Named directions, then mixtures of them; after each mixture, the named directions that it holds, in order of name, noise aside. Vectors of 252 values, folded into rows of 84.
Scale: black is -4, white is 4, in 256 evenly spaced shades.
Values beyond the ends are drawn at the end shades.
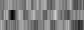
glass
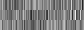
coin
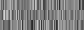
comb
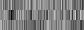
coin, glass.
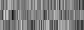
comb, glass.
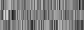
comb, glass.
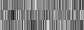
coin, comb, glass.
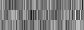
coin, glass.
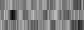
glass.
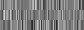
comb.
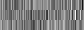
coin.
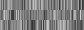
coin, comb, glass.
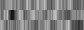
glass.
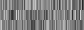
coin, comb, glass.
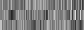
coin, glass.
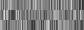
coin, comb, glass.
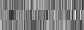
coin, glass.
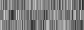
coin, comb, glass.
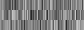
coin, comb, glass.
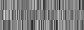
comb.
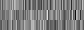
coin.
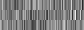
coin.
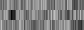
coin, glass.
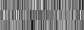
coin, comb.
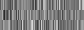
comb.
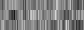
coin, glass.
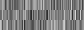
coin.
